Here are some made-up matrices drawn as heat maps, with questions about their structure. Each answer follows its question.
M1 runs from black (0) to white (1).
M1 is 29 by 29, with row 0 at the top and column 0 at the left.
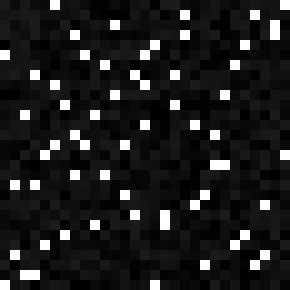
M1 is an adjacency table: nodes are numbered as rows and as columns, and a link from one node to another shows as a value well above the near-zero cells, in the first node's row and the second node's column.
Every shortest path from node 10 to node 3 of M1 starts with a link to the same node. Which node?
node 17
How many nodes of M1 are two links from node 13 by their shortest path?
3
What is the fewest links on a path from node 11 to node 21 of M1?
4
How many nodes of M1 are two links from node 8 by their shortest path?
2
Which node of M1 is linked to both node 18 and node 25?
node 1
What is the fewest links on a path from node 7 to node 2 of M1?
3
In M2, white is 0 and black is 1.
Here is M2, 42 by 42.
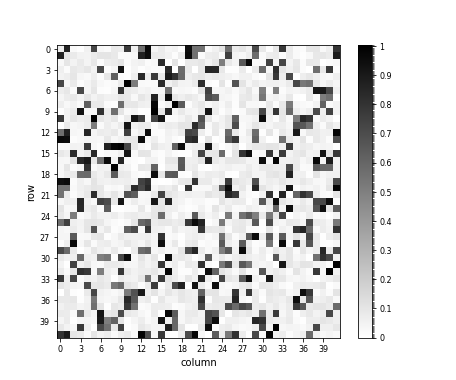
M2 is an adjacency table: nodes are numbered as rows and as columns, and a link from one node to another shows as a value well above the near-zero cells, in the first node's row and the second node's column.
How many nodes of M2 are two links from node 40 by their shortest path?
8
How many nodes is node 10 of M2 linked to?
12
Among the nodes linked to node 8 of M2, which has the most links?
node 9
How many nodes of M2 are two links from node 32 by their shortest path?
10
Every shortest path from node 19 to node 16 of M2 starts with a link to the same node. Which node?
node 12
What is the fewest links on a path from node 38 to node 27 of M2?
4
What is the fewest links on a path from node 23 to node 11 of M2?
3
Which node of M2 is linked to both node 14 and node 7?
node 22
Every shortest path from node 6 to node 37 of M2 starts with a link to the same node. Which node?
node 30
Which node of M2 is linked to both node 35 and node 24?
node 28
